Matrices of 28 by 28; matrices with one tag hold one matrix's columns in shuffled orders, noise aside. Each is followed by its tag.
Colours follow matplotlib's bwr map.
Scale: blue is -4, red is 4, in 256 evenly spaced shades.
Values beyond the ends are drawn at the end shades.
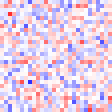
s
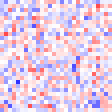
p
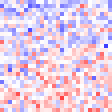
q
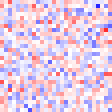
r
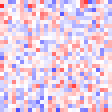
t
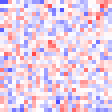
t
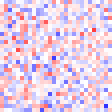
p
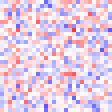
r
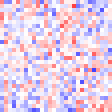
t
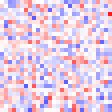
s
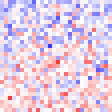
q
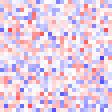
p
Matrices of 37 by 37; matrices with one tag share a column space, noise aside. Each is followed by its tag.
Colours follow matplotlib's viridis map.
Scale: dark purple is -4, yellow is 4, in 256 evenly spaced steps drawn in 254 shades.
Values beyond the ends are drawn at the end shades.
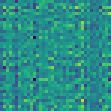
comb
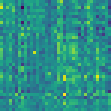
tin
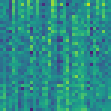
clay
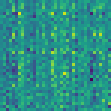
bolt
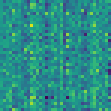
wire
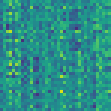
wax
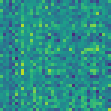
wire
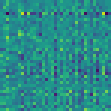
bolt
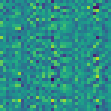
comb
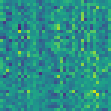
wax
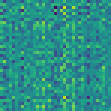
comb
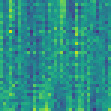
clay
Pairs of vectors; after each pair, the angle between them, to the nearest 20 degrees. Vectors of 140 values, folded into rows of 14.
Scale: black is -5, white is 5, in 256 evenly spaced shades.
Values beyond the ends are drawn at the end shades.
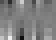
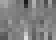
100 degrees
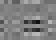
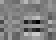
20 degrees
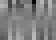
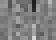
40 degrees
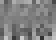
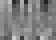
120 degrees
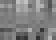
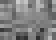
20 degrees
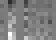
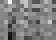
140 degrees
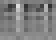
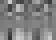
60 degrees
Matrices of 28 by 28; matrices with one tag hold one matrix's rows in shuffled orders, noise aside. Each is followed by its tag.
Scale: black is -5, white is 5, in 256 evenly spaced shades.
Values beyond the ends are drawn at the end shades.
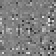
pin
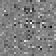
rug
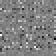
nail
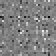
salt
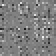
salt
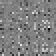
salt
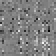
salt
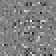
rug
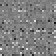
nail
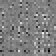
salt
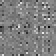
salt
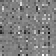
salt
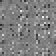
salt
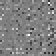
pin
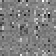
salt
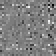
pin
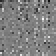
salt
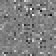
rug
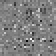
rug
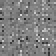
salt
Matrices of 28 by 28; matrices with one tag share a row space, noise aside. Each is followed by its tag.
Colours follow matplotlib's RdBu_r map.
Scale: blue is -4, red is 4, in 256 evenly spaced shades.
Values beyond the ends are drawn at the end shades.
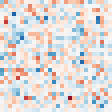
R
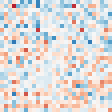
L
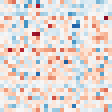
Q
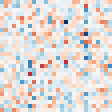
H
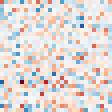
R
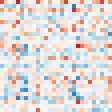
L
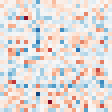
Q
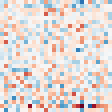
R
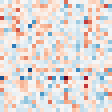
H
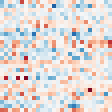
L
